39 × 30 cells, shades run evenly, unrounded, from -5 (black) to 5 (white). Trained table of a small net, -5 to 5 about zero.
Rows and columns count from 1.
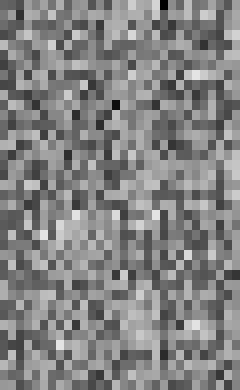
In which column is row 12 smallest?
10
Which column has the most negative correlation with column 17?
9
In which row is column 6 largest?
24
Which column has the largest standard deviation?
15
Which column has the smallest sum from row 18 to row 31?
28
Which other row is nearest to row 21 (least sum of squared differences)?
18
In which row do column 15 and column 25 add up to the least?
11
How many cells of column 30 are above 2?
6
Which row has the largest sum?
2
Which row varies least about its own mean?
7
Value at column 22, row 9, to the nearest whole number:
-3
